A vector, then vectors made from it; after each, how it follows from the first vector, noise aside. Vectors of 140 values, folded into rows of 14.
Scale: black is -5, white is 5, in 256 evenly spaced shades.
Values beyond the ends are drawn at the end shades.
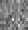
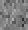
wrapped around, negated, partly zeroed.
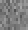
reversed, negated, shrunk.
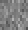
shrunk.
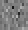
wrapped around, negated, partly zeroed.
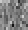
wrapped around, negated.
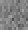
negated, shrunk.
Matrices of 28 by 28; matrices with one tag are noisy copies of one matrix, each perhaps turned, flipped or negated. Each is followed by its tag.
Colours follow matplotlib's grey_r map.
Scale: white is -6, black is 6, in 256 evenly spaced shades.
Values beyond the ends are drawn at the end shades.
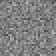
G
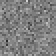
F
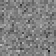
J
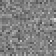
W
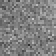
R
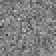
F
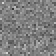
G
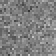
R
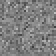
F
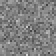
F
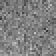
R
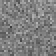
R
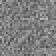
G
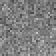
R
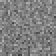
W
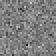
J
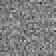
W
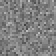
F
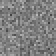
G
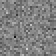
F
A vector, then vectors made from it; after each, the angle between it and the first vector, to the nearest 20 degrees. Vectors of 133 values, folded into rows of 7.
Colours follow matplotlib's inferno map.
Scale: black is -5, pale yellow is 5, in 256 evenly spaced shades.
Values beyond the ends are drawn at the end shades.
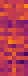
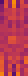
80 degrees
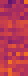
140 degrees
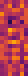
60 degrees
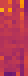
100 degrees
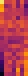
120 degrees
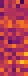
140 degrees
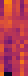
100 degrees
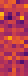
40 degrees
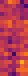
140 degrees
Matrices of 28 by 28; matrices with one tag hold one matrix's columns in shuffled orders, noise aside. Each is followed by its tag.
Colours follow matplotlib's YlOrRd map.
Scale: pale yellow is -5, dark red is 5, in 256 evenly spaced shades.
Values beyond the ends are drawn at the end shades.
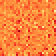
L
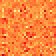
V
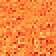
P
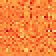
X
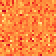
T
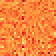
P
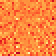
P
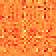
X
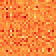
X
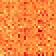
L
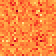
T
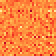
V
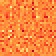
X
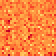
L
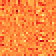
T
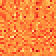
X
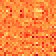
V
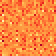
T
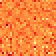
P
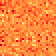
T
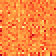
L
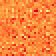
V
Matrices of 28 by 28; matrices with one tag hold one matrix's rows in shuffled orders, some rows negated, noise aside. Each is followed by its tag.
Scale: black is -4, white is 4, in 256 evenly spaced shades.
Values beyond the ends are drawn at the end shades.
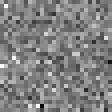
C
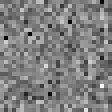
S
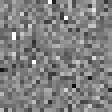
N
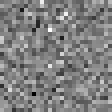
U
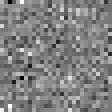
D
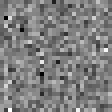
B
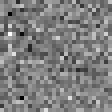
D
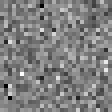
B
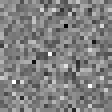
N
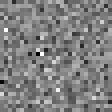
C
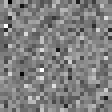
B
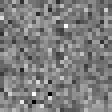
U
